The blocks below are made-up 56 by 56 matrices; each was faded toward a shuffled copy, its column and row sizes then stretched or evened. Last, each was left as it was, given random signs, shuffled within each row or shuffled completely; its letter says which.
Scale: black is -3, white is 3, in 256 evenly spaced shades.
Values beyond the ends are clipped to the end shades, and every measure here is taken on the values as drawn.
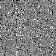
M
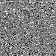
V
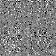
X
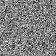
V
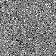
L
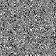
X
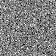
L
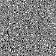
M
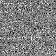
V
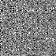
X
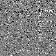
M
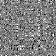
X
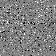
V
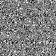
V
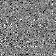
M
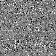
V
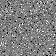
L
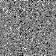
M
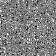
M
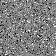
L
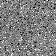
L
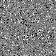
V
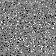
V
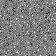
L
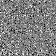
V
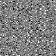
X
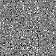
M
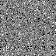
M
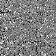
M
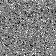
L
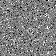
L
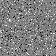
L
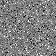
L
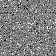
L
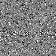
V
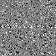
M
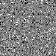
M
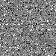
V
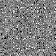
X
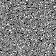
V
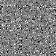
M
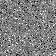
L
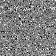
V
